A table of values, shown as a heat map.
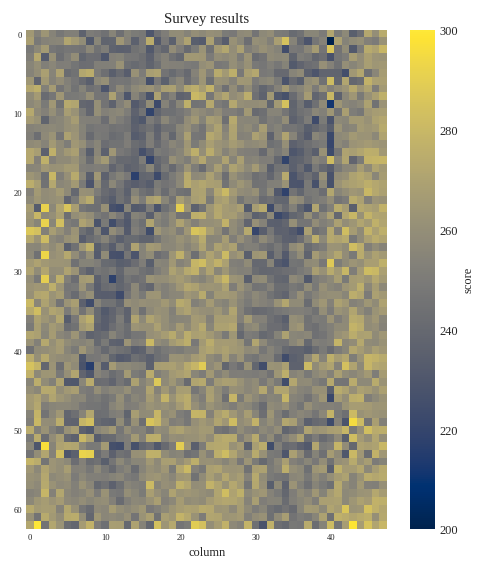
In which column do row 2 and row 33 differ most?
43
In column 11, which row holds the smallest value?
31
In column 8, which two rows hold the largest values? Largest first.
53, 49
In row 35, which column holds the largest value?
1
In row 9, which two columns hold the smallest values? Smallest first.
40, 17
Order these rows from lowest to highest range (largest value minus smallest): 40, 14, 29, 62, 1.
40, 14, 29, 62, 1
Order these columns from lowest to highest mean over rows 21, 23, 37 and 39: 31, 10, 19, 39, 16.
10, 31, 39, 19, 16
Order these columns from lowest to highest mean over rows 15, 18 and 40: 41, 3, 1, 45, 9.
41, 9, 1, 45, 3
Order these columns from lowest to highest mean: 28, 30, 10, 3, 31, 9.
10, 9, 31, 30, 28, 3
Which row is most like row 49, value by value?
51
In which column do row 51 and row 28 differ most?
2
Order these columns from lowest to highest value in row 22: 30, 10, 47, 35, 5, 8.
8, 35, 10, 30, 47, 5
